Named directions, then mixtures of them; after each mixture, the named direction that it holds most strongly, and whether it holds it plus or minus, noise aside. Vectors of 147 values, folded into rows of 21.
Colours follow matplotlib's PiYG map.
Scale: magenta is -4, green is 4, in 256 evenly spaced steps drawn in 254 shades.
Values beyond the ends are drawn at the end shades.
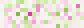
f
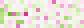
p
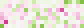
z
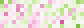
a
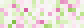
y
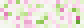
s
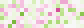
y, plus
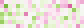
p, plus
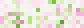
p, minus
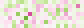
f, plus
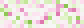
s, minus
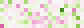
a, plus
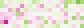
z, plus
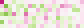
p, plus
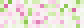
a, plus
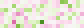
y, minus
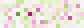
f, plus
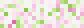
y, minus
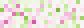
a, plus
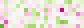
z, plus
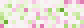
z, minus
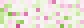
p, plus
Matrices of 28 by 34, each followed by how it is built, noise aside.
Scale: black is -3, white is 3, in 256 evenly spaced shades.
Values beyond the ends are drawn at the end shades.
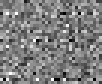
uneven rows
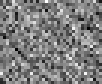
Toeplitz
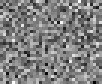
noise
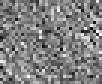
Toeplitz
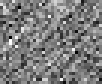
Hankel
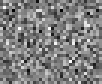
repeating columns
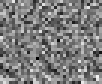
repeating columns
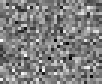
blocks
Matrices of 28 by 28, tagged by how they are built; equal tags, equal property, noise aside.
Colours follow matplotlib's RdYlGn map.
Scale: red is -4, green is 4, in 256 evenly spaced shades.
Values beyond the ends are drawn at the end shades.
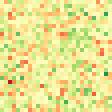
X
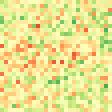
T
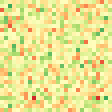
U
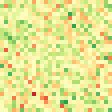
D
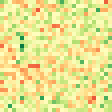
T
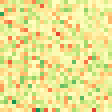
U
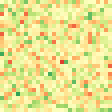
U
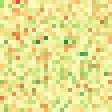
X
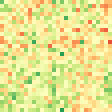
T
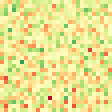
U
